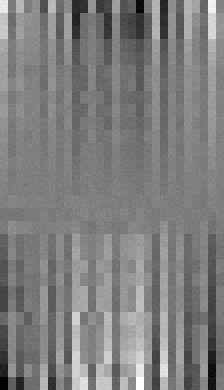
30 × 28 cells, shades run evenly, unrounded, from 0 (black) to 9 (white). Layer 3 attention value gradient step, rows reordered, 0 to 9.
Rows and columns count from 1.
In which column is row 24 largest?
18
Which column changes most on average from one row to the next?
11
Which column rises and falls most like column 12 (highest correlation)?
15
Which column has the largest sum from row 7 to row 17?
27
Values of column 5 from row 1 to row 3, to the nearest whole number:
5 5 5
